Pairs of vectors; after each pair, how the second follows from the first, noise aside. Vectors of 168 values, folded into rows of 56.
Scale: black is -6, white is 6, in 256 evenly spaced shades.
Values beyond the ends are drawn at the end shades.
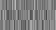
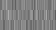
negated, shrunk.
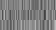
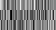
reversed, scaled up.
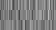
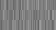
wrapped around, negated, shrunk.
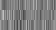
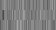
negated, shrunk.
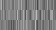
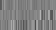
negated, partly zeroed.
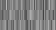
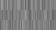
reversed, shrunk.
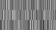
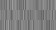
reversed, negated, shrunk.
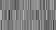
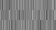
reversed, shrunk.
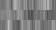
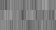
wrapped around, negated, shrunk.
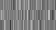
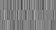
wrapped around, negated, shrunk.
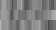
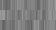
reversed, shrunk.
